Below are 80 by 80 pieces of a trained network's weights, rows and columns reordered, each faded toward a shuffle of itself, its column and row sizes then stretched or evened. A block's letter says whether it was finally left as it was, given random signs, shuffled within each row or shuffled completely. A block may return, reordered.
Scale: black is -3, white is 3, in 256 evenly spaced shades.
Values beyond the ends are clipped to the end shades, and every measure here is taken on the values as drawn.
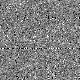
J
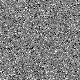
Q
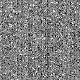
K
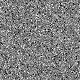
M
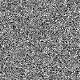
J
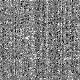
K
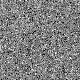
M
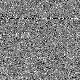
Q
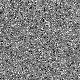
M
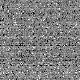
K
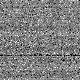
Q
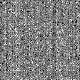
K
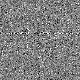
J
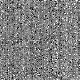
K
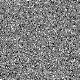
J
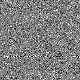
J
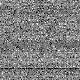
K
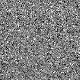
J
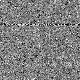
Q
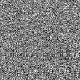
K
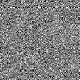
K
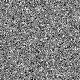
M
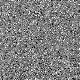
Q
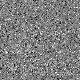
Q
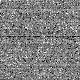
Q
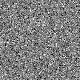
M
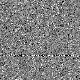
J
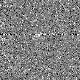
J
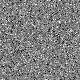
M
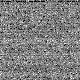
Q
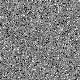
M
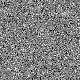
M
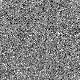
Q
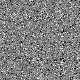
J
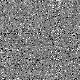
J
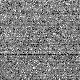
Q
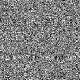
K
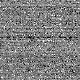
K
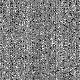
K
